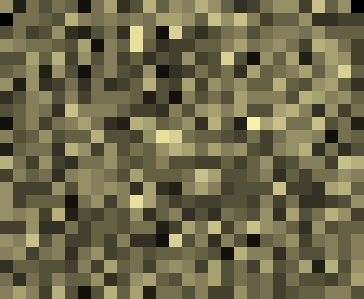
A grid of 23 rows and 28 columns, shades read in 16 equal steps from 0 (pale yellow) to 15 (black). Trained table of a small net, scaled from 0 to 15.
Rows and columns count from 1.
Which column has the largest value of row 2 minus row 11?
1
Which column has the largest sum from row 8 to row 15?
5
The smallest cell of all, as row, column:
10, 20
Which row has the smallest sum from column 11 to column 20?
2
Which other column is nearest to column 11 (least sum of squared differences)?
21
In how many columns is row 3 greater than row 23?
13
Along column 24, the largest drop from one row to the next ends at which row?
6
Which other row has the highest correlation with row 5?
17
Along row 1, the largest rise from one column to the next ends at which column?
28
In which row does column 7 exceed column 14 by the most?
3
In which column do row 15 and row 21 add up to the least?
26
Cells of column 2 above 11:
3
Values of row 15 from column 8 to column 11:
7 6 7 12
